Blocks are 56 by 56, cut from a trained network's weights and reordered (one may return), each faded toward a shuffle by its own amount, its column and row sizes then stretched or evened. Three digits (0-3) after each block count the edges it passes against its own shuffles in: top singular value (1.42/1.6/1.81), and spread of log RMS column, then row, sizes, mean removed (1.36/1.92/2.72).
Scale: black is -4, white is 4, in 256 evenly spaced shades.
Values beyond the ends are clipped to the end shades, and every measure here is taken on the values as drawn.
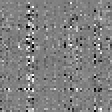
1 3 2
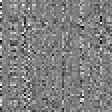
3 3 1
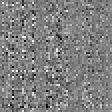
0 3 1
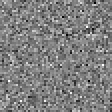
0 0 1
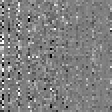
2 3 0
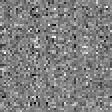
2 2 2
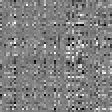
2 3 2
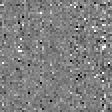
0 2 0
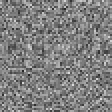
3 0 0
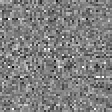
2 0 2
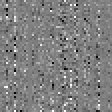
1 3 1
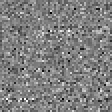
0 1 2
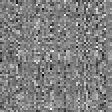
3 3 0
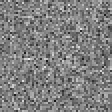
0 0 0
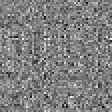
2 1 1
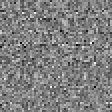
1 0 2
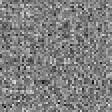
2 0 1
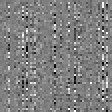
2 3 1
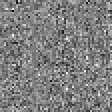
0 2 0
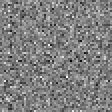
0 1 1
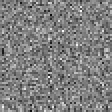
1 2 0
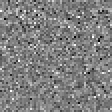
0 0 1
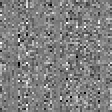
0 3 1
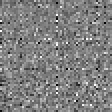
1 2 2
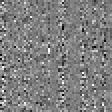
1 3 0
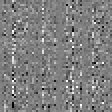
2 3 1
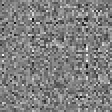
3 2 1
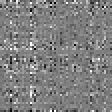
3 3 2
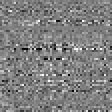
3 0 3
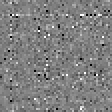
1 2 1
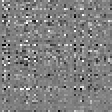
2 3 3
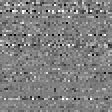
1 0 3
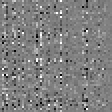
0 3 2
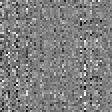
3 3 0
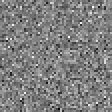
0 1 0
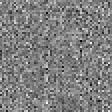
1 2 0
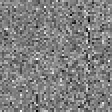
1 2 0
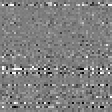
3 1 3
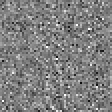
0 1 1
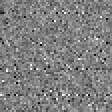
1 0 1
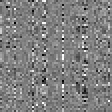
3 3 0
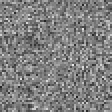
2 0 0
